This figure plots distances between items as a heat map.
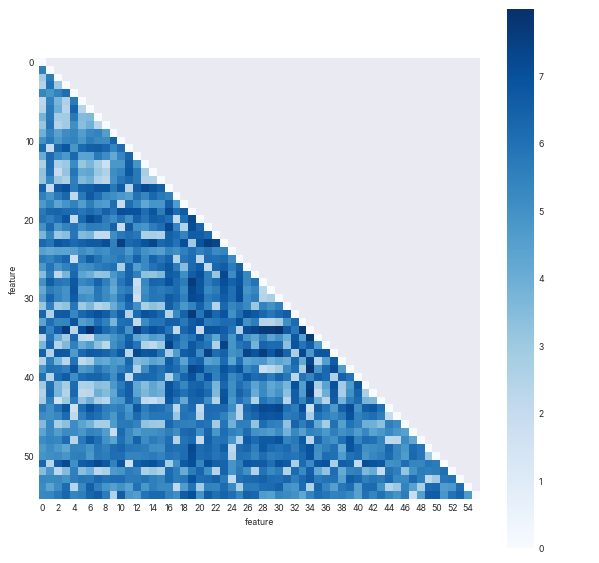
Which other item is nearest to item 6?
35
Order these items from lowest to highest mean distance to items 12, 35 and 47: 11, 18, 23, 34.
18, 11, 23, 34
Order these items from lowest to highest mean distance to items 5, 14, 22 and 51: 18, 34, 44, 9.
9, 18, 44, 34
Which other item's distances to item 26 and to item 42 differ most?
21
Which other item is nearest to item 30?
12
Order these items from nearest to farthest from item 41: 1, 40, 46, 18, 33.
46, 33, 18, 1, 40
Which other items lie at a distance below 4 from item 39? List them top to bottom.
12, 28, 29, 30, 33
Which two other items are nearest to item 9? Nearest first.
47, 55
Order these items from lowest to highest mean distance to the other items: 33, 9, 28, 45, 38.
38, 9, 45, 33, 28
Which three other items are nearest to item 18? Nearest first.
10, 21, 26
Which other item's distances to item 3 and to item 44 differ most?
34
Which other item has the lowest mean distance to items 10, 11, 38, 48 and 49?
24
